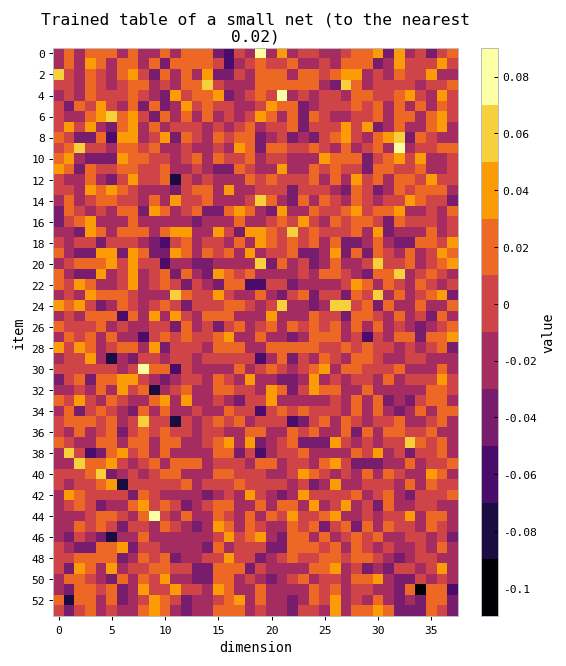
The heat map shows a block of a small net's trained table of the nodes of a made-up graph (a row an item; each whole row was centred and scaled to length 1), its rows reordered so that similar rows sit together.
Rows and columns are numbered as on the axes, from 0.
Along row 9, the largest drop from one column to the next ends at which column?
33
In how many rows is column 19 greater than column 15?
19
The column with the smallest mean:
13
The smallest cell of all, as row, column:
51, 34
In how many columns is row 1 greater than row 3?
13
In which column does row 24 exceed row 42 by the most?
21
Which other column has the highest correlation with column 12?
20
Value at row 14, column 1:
0.02
